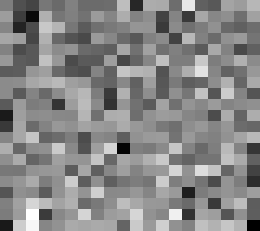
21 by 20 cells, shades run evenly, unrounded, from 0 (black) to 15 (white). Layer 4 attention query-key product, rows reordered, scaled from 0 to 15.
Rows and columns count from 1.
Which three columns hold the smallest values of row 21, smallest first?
20, 1, 10
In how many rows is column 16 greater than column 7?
12
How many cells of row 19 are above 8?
13
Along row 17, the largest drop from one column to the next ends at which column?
7
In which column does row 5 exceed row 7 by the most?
6
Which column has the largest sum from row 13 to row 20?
3
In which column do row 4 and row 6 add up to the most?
4
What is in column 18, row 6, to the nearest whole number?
8
